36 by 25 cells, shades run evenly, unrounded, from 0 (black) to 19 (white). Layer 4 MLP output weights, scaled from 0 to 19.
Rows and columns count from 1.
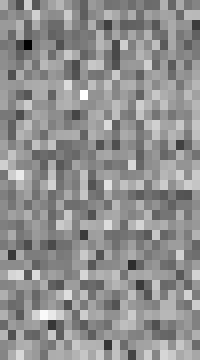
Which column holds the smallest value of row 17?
8
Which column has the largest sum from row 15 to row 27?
14
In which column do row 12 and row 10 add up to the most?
11
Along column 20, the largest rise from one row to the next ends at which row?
13
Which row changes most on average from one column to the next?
5
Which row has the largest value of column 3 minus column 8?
18
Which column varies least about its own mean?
1
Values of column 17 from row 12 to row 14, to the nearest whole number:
9 11 12
